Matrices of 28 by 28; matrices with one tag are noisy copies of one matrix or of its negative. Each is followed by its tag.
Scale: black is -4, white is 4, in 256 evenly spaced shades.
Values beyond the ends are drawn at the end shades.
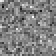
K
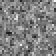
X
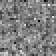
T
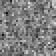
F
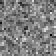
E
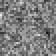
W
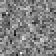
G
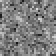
W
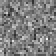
G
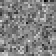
T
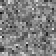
T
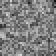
F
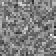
E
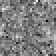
W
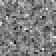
E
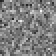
K
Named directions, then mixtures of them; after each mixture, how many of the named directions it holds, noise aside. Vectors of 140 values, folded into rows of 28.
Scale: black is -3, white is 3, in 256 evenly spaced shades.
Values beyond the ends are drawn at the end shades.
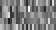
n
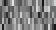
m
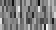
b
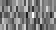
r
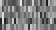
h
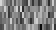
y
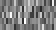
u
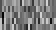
one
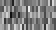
three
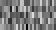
two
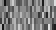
one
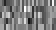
four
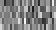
three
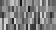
two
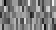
four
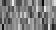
one
